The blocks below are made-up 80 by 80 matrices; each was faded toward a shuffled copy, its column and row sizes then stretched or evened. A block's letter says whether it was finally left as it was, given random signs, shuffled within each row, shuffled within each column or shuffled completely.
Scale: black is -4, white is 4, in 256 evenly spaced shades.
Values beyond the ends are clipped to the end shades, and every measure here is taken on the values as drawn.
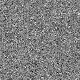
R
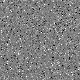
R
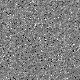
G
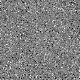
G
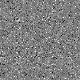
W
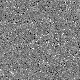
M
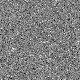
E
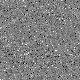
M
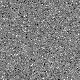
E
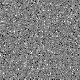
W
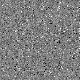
W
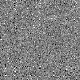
W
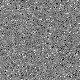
M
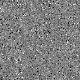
G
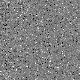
R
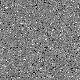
M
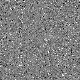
G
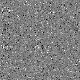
W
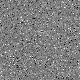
E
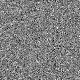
R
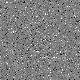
R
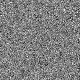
R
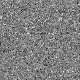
M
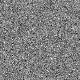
R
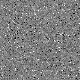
G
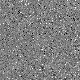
R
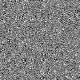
W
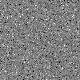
E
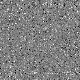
G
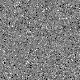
G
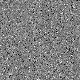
R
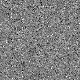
R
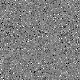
W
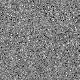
M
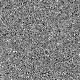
M
